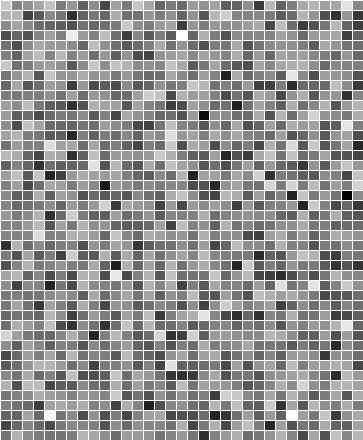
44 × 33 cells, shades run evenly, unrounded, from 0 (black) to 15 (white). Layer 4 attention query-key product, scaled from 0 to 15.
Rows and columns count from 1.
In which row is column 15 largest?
34
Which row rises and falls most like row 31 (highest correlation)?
2
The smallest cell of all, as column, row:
32, 20
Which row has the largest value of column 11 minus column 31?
38
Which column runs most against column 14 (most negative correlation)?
22
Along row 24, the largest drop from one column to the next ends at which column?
5
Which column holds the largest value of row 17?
9
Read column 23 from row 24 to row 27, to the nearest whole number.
4 8 7 12
